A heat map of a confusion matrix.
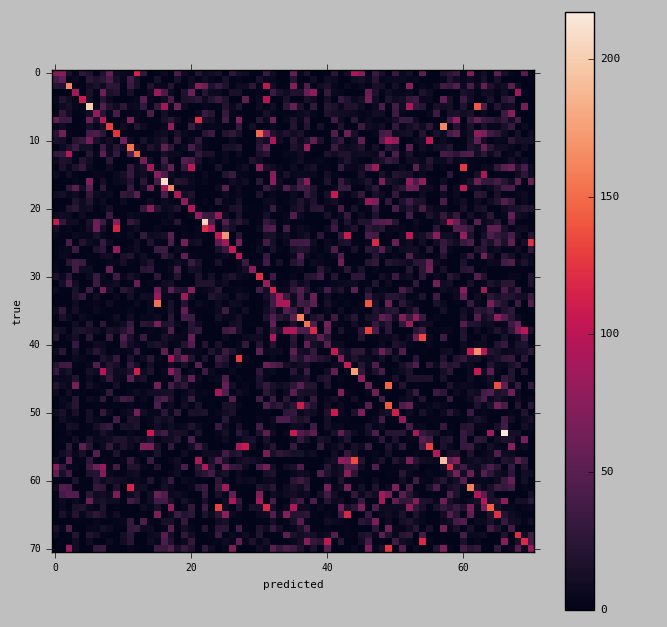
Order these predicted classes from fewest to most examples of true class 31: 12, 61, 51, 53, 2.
51, 61, 53, 2, 12
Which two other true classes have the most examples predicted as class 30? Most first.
9, 63
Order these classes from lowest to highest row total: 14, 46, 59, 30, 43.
30, 59, 43, 46, 14
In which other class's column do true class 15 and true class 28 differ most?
63
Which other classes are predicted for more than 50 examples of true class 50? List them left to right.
12, 41, 45
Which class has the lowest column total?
29
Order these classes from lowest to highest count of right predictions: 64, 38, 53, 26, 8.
53, 26, 38, 8, 64
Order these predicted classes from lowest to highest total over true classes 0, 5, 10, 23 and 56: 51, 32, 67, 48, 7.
51, 67, 7, 48, 32
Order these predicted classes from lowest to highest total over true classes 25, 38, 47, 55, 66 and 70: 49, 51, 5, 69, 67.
5, 51, 69, 49, 67
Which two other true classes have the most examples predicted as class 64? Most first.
53, 34
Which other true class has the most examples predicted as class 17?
42
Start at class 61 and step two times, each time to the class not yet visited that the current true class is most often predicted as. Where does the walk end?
37
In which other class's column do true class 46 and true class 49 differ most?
65
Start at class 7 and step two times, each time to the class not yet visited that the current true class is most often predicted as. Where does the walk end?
24
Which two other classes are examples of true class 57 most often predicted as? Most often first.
44, 21
